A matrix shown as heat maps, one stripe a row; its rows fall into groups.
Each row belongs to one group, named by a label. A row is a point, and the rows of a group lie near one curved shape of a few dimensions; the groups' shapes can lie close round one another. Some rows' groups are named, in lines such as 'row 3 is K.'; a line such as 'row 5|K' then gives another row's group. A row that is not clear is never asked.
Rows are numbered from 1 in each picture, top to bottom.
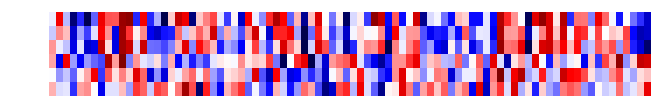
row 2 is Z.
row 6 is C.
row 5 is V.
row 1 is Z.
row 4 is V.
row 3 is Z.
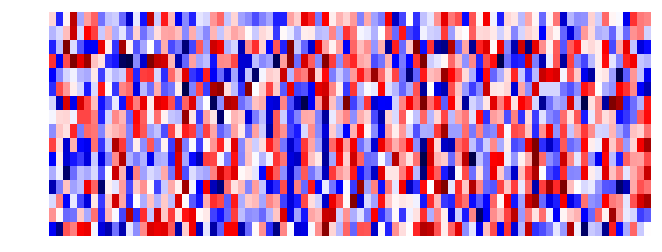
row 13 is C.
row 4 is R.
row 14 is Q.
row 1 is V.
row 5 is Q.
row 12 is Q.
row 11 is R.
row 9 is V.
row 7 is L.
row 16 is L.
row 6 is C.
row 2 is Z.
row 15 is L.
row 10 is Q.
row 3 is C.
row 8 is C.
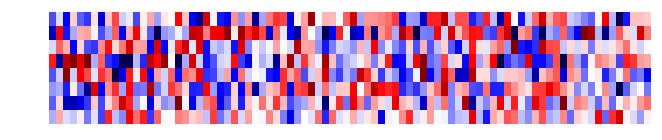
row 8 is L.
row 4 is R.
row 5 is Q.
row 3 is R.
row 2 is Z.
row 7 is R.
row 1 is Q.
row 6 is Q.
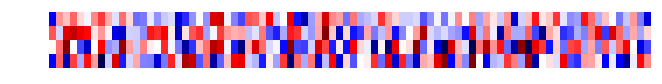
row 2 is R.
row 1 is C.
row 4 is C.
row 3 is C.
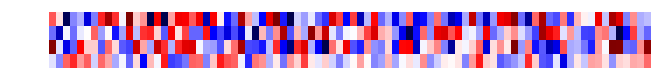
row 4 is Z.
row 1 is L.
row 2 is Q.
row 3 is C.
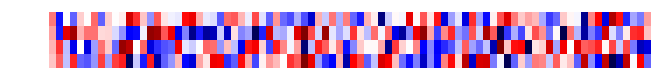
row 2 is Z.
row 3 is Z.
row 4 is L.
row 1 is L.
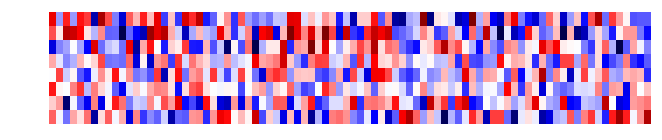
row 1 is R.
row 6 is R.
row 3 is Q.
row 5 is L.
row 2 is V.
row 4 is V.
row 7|Q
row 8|Q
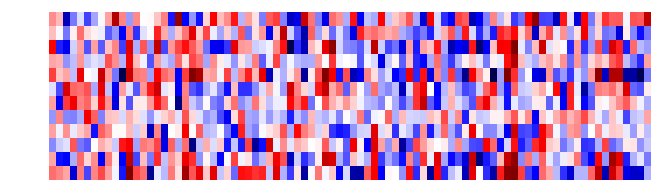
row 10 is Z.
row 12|R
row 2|V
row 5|R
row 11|L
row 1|Q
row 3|L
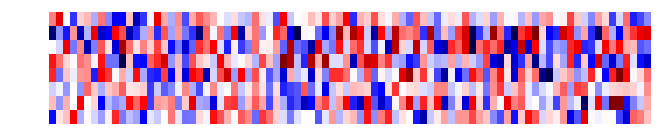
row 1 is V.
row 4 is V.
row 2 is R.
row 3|C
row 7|L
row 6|V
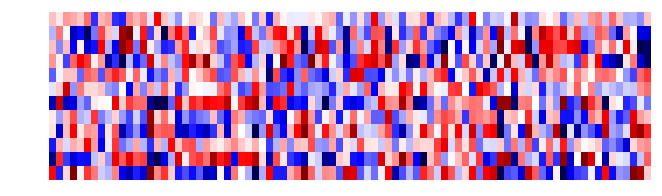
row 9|Z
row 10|C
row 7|Z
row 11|Z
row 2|Z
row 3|Z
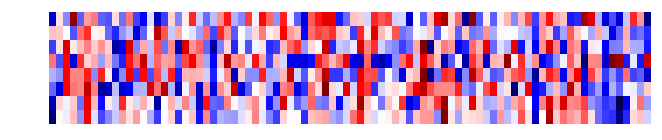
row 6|L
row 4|L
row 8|C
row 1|C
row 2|V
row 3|Q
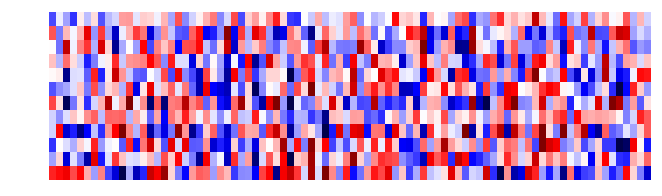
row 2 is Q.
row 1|R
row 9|R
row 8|V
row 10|Q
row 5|Q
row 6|Q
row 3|Q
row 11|Q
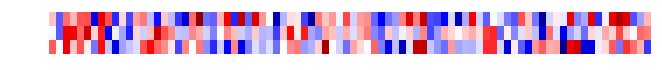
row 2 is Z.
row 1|Q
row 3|Z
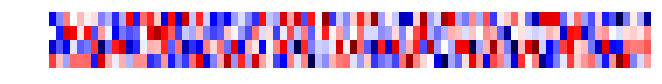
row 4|Q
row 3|R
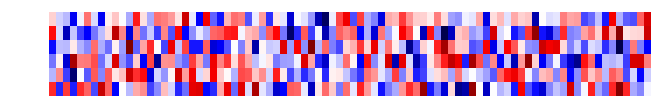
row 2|Q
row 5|R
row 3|Q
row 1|C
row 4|Z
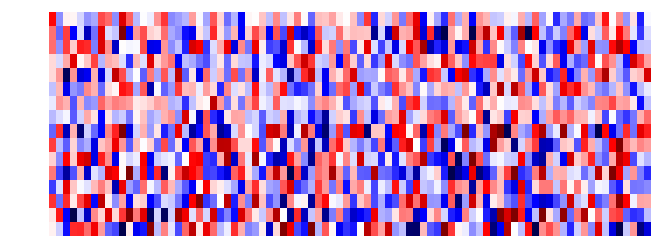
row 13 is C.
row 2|C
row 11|Q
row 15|R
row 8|C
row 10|Q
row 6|V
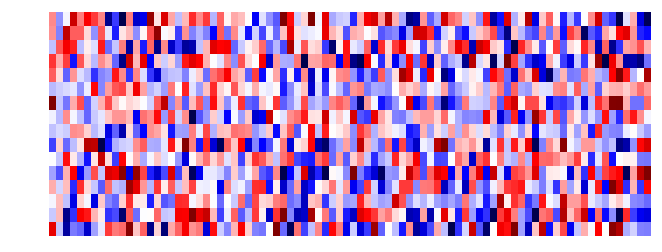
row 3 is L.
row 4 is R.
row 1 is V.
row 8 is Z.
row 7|C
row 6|V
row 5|Q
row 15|V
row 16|L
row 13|L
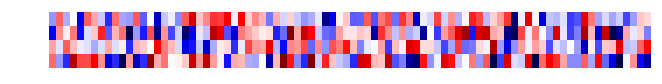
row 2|L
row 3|V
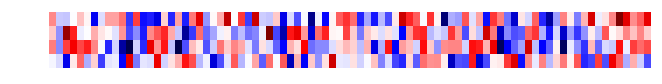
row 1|Q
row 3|Z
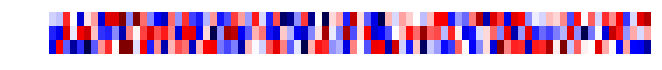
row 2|L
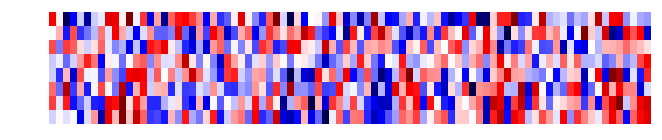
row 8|V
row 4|C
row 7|V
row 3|V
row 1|L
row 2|L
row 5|L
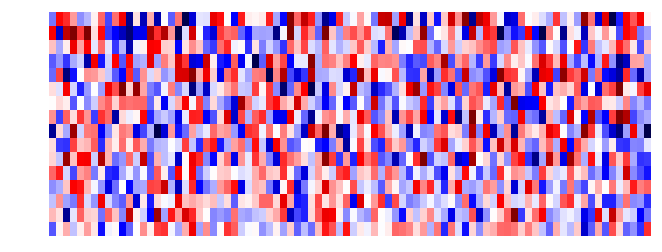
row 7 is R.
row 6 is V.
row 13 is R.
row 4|Q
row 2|R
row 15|L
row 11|Q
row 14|V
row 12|V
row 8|Q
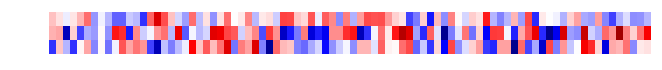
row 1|V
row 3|Z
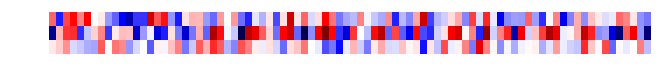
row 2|C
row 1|R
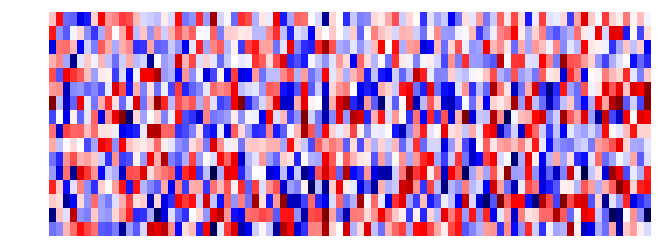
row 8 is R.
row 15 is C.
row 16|L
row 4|V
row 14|V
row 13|Q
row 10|C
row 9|Z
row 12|L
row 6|Q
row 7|C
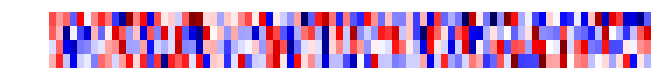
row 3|R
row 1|R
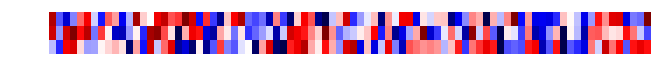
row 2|R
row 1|C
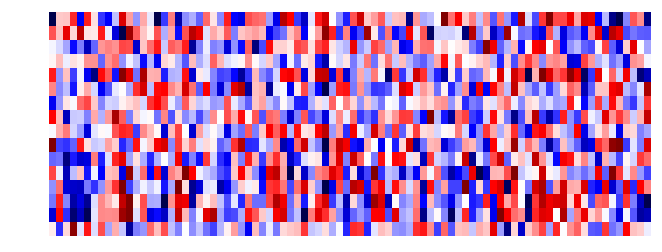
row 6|C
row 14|Z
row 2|R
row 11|R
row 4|Z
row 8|Q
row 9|Z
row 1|C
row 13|R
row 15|Z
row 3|Z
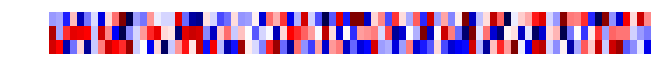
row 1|R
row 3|L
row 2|R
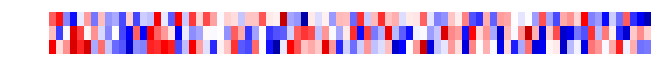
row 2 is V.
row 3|R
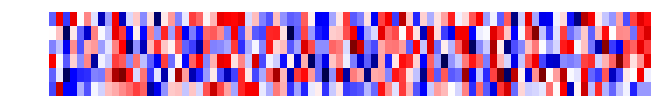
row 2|Q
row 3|R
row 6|Z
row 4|Q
